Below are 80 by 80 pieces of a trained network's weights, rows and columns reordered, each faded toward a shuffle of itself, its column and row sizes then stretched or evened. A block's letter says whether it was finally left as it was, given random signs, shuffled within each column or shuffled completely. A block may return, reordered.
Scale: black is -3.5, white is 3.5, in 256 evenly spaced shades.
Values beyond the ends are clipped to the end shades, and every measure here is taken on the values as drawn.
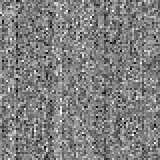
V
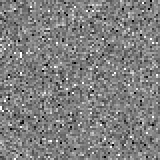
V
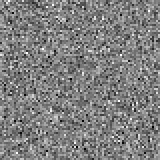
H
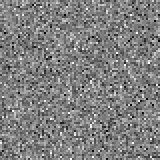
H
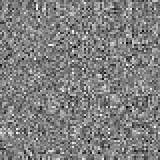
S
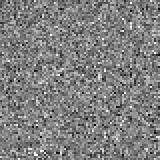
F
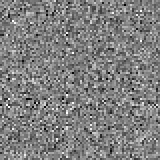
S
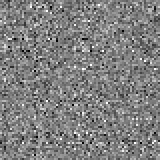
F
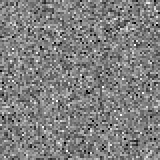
H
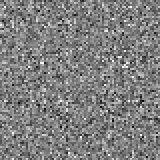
F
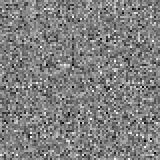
F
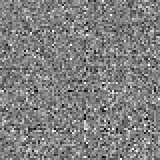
F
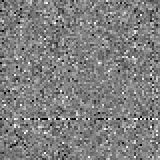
F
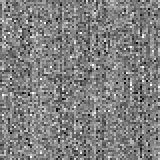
V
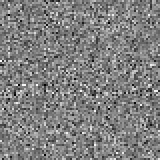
F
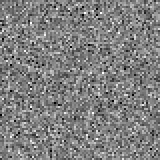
H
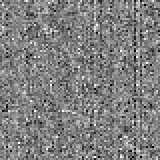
S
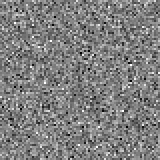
H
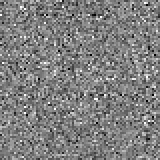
F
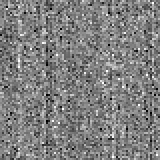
V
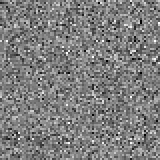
F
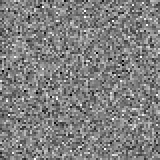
H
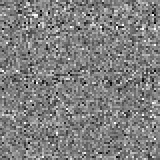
F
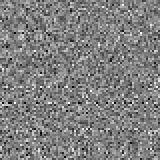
S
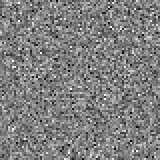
H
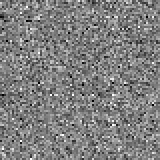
F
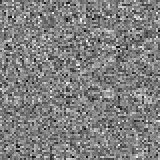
S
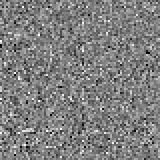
F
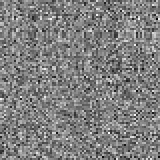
S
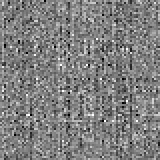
S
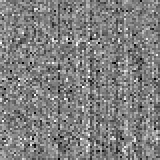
S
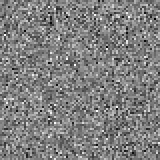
F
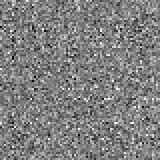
F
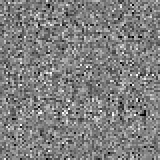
S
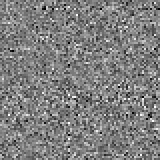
F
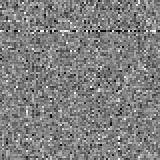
S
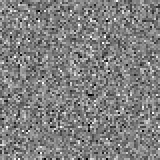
F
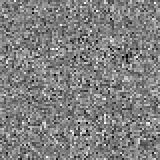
F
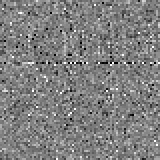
S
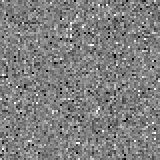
V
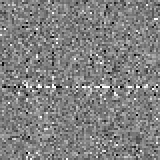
F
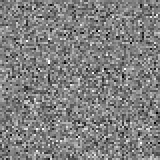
F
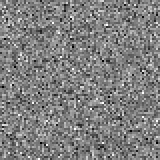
H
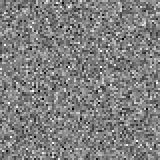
H
